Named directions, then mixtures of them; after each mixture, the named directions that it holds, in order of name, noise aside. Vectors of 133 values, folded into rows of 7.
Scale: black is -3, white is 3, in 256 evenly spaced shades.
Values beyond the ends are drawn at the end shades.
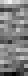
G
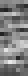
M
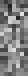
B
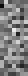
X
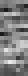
M.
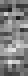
B, M.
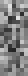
B.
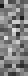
X.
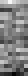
G.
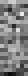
B, G.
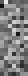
X.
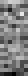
B, G.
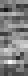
M.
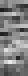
M.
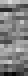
G, M.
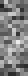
M, X.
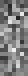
B.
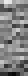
G, X.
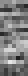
M.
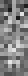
B, M.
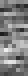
M.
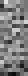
G, X.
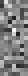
B, X.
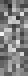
B.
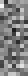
X.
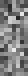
B.
